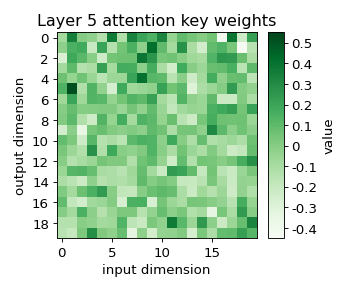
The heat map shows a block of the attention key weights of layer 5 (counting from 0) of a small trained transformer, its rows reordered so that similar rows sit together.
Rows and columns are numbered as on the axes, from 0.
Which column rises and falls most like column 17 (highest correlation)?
1
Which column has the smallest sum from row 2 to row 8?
13
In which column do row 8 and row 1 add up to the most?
9
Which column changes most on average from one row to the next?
11
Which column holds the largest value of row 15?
4
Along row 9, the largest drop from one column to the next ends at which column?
2
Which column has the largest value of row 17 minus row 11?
18
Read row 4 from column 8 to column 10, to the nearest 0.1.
0.4 0.1 0.1
